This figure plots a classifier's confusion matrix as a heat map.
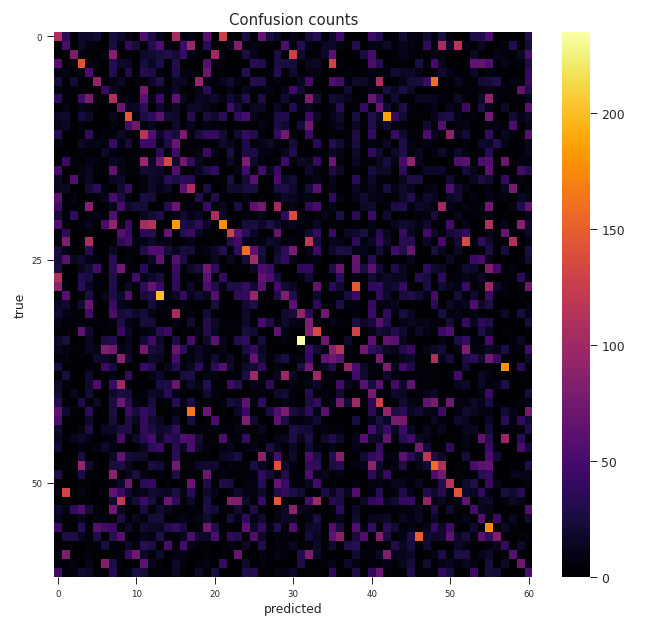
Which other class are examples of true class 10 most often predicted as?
32
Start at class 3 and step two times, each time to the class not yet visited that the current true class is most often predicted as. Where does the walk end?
36
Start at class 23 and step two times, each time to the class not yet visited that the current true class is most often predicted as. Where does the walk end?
28
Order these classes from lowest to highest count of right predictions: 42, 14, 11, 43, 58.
58, 43, 42, 11, 14
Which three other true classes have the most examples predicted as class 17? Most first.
42, 1, 50
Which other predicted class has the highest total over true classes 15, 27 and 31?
0
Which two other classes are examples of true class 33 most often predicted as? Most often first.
38, 32
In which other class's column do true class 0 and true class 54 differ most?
21
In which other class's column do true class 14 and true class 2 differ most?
30
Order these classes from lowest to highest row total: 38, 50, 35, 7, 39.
38, 50, 39, 7, 35
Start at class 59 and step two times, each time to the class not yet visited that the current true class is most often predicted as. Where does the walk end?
11
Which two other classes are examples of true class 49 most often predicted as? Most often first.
7, 19
